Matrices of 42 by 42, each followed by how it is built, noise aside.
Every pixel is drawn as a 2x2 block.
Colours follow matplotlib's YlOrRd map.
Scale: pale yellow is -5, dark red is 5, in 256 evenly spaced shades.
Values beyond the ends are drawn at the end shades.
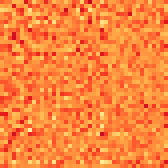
low rank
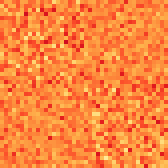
block diagonal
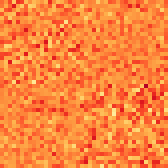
block diagonal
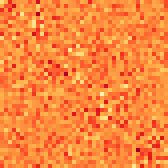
block diagonal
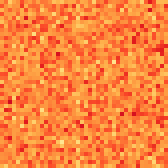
repeating rows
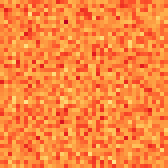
repeating rows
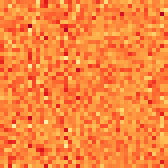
uneven columns
